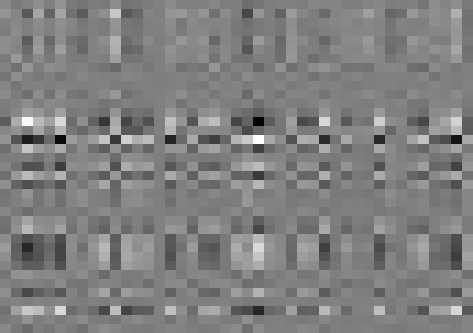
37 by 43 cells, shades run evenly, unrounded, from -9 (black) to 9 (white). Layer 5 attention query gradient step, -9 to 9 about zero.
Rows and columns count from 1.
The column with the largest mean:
11
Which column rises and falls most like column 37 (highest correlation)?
5
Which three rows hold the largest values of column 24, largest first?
16, 28, 29
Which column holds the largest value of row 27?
24
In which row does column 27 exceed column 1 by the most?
14
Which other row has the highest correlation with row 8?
12
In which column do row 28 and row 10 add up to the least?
3
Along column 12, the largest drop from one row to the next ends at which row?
17
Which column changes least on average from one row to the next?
15
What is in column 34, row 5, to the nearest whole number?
2
